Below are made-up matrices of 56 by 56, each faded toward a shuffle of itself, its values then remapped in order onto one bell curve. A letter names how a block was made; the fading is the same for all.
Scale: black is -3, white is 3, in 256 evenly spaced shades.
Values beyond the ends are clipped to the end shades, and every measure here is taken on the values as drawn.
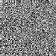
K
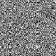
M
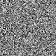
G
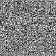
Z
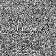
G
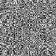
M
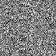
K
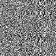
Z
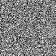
G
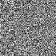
K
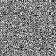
K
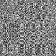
M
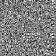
Z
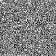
K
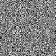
Z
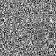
Z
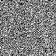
G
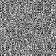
M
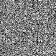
G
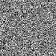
K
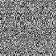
K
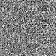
K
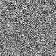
G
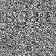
Z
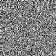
K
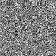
K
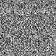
K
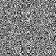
M
